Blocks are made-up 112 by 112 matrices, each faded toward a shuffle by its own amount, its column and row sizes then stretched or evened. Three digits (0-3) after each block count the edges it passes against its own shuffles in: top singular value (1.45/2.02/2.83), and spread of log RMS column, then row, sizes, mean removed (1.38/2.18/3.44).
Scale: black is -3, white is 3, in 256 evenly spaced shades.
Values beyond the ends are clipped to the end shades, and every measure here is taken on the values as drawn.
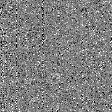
1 2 0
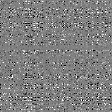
2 2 3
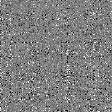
0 2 2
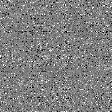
1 1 2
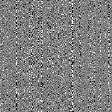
2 3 0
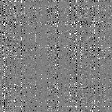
1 3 2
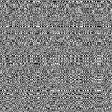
3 0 3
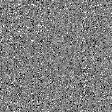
0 2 1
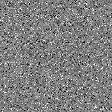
1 0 1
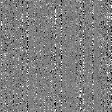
0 3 0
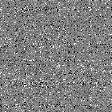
0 2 2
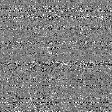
1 1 3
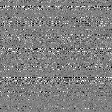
2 0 3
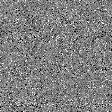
0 1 1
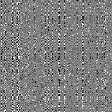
3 3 0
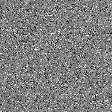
0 0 2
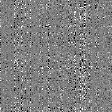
0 3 2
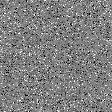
0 0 1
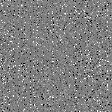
0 2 1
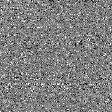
1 0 2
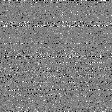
0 0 3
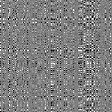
3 3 2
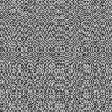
3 1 1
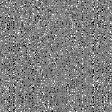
2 2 0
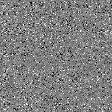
1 1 1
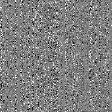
1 3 0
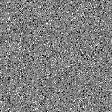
1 1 0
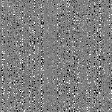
0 3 1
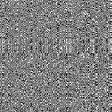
3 2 0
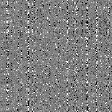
2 3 0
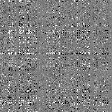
2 3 2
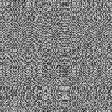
3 0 1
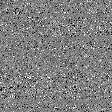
0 0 2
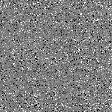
0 1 2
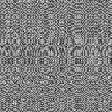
3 1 0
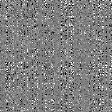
0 3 2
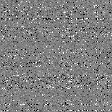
1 1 2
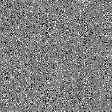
1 2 1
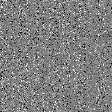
0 2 0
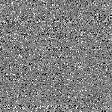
1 0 2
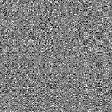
2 1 1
